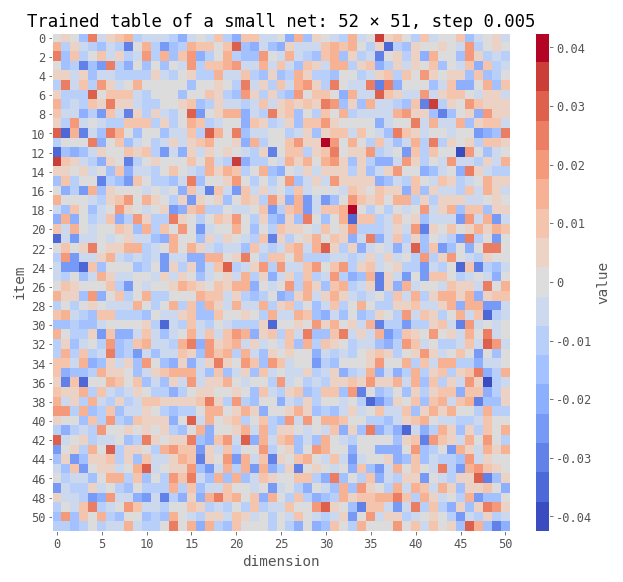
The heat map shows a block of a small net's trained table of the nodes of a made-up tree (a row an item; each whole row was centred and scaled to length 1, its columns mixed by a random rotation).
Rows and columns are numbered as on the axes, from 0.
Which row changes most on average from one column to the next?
19
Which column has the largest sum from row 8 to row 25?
31
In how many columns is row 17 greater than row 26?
16
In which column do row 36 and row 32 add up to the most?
15
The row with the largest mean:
11
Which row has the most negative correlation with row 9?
23
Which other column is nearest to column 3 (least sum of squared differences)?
1
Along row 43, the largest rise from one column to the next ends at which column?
45
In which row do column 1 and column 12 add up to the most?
5
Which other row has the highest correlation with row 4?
29
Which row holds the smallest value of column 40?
39
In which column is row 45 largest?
10
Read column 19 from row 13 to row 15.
-0.01 0.015 0.005
